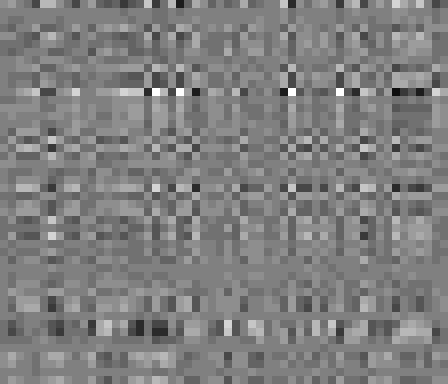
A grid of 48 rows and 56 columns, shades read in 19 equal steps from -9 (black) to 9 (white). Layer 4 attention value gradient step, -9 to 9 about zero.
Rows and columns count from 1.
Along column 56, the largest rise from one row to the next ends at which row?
12
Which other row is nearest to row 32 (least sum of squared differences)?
6
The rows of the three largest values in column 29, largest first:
41, 42, 7
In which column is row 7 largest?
29
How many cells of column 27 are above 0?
12
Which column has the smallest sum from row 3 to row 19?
50
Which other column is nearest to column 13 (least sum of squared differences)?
24
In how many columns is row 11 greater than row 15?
24
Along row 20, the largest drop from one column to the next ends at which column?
46
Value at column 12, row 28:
1
